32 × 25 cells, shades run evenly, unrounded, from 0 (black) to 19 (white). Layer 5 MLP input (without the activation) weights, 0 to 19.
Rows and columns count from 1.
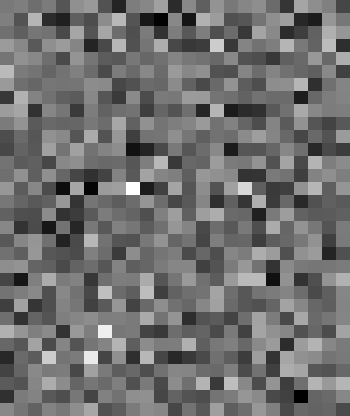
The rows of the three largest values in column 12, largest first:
13, 4, 1
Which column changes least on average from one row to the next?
24
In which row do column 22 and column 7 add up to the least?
31
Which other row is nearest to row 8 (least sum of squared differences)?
5
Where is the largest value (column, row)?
10, 15
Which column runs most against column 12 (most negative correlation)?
8
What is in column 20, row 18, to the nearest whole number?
13
